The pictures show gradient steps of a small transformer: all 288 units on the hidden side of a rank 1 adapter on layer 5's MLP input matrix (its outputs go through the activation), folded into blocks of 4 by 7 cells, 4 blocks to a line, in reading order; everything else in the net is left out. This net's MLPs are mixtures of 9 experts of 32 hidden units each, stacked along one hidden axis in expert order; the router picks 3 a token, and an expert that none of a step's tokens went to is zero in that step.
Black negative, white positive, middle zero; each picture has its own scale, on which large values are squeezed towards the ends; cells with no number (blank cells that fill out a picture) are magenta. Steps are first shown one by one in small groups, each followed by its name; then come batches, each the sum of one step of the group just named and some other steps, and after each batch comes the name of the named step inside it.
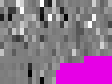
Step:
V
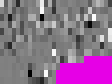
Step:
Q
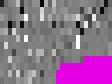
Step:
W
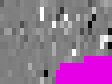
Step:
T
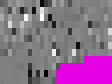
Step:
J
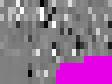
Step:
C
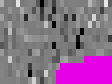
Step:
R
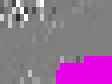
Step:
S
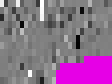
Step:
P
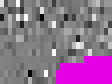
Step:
Q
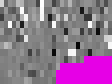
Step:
P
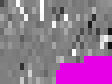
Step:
T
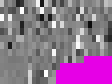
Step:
Q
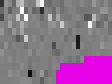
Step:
V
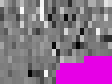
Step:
R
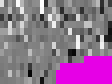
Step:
V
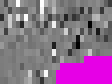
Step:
P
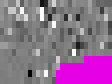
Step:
C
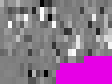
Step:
J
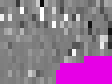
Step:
T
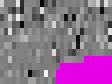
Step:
R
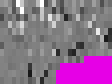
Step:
V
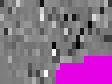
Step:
R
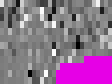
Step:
Q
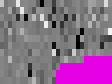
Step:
R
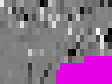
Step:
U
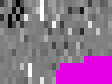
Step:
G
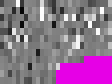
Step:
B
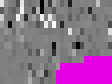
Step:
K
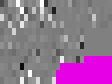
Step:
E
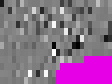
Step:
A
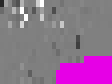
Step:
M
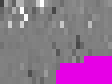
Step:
M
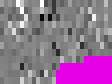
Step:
E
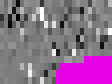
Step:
G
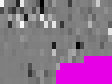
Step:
K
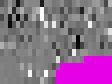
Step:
G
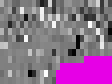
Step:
U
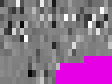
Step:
B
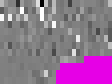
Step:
K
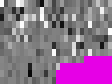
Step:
B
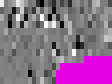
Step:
K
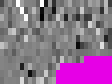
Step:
E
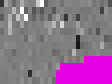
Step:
M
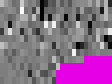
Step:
K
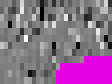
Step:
K
